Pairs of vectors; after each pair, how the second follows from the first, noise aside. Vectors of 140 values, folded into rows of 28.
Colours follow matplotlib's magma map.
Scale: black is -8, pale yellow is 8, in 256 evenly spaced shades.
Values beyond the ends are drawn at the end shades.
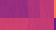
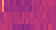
wrapped around, partly zeroed.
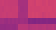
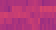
wrapped around, negated, shrunk.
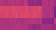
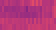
negated, shrunk.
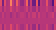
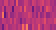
shuffled.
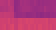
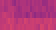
shrunk.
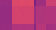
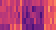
reversed, negated, scaled up.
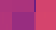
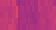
wrapped around, negated, shrunk.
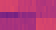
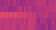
negated, shrunk.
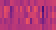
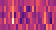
reversed, negated, scaled up.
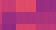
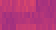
shrunk.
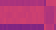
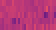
wrapped around, partly zeroed.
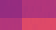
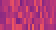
shuffled.
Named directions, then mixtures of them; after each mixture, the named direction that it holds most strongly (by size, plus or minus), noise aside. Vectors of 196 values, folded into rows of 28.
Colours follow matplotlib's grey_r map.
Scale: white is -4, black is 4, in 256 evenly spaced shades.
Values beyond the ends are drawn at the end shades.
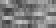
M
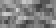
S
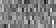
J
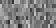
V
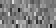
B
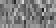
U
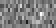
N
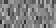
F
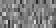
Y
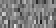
Y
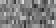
U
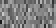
F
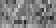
U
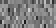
F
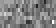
S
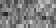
S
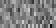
B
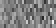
J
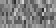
U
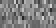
U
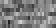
M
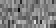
Y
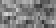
S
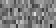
B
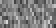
Y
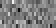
B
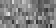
B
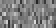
Y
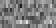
N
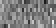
J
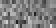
B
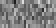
U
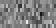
N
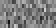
U
